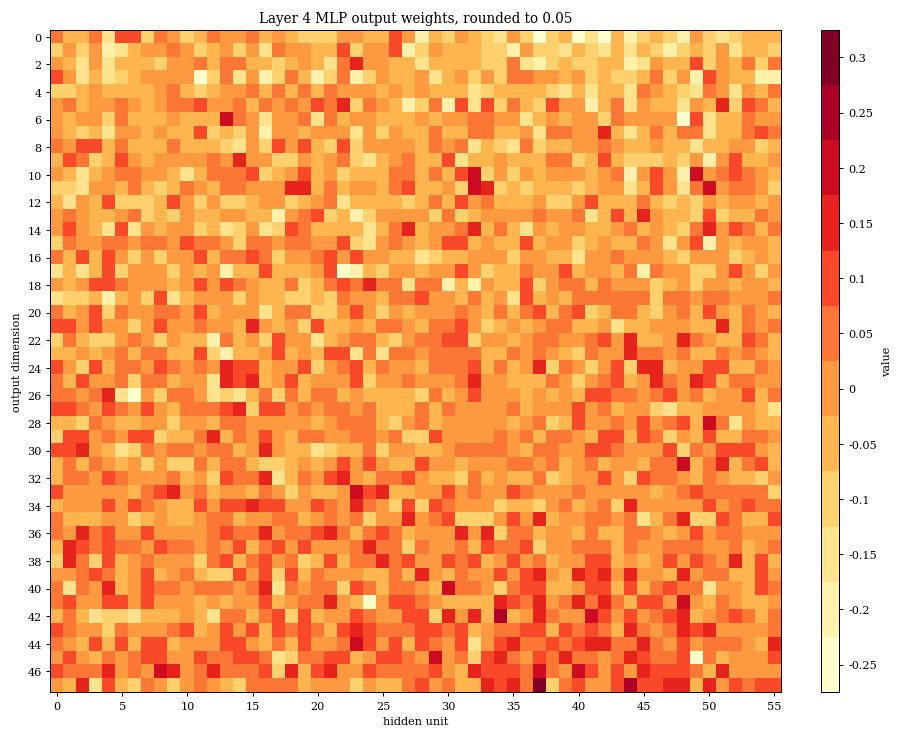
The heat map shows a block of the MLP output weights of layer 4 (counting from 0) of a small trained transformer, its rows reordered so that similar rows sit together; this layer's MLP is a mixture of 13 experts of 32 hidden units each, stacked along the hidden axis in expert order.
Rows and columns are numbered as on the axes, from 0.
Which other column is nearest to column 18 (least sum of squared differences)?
10
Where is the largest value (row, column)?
47, 37
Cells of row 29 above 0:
26
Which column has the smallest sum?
6
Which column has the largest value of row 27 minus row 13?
17
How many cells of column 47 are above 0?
16
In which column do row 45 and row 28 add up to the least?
49
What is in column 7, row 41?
0.1
